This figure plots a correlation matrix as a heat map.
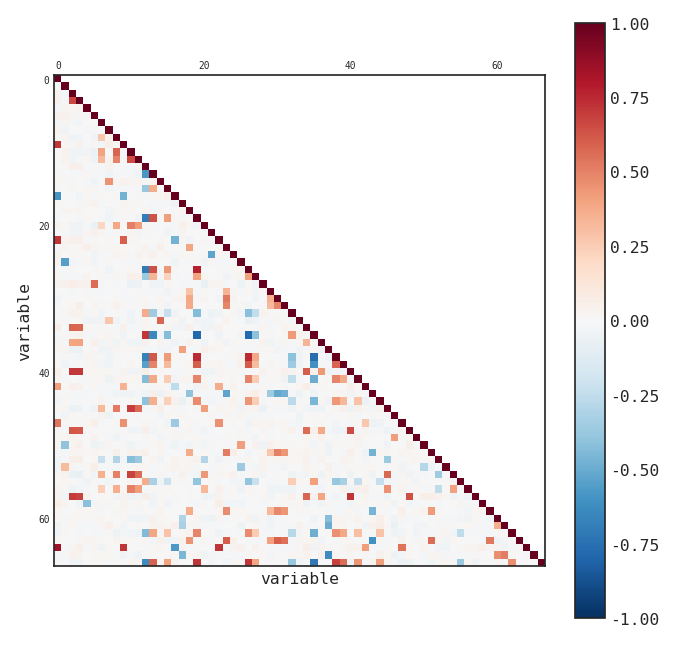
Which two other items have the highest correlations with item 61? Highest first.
65, 60
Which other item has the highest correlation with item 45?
10
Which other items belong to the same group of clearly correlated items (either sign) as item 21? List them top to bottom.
24
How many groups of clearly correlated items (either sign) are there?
12
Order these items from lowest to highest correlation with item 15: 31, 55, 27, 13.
55, 31, 27, 13
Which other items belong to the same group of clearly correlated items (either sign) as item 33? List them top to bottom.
7, 14
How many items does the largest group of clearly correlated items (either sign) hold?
15
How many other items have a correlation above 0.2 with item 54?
7
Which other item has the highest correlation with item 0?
64
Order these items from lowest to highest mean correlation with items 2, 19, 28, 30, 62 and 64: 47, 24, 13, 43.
43, 24, 47, 13
